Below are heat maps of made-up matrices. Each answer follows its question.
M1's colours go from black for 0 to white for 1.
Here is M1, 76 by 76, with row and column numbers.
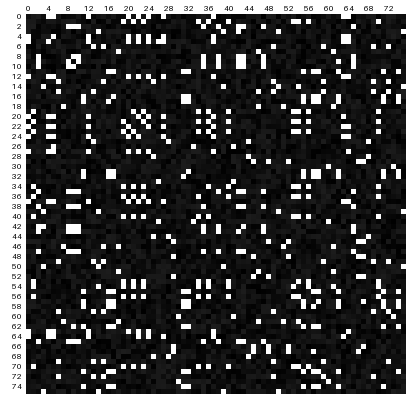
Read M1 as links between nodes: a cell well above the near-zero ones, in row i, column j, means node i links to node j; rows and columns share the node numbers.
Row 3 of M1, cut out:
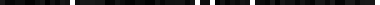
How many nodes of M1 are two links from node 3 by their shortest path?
10
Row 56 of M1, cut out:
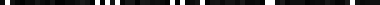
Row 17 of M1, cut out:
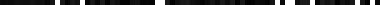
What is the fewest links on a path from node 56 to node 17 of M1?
7
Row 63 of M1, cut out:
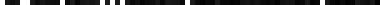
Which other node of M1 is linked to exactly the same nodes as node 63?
node 27
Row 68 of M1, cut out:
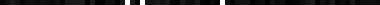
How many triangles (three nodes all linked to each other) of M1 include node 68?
3
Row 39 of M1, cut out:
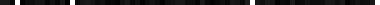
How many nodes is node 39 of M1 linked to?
4
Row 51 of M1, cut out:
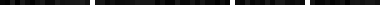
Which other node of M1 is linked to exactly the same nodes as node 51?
node 7
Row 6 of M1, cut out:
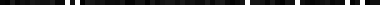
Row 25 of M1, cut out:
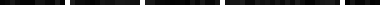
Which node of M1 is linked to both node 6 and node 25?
node 13
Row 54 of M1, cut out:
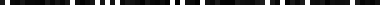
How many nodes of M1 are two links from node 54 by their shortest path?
8
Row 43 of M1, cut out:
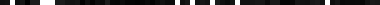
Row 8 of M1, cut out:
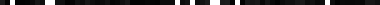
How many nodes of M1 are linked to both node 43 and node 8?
8
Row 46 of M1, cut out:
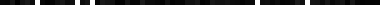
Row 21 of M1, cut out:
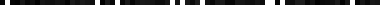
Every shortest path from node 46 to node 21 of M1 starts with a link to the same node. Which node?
node 61
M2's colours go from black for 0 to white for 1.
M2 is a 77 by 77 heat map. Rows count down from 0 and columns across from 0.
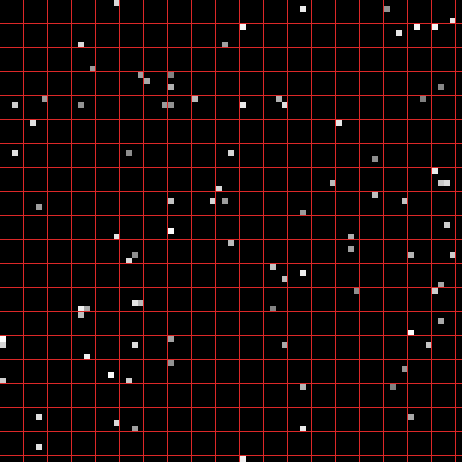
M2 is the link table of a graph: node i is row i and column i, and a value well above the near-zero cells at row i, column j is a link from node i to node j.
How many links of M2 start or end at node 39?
2
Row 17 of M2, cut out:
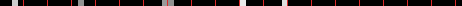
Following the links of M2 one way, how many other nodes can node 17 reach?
10
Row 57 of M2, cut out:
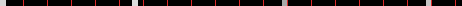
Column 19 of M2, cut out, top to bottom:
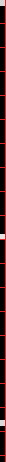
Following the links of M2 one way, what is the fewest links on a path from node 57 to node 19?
2
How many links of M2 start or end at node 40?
4
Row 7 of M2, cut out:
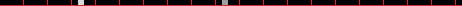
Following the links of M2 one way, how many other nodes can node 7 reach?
5
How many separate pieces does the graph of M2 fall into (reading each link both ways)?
9
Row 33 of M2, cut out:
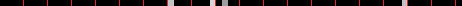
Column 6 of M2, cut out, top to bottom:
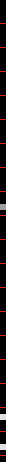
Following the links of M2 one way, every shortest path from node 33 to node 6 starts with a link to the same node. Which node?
node 37
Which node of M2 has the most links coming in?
node 28
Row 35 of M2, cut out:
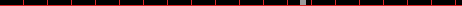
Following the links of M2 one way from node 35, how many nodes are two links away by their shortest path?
2
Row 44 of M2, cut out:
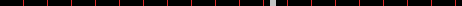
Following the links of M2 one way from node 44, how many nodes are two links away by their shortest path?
1
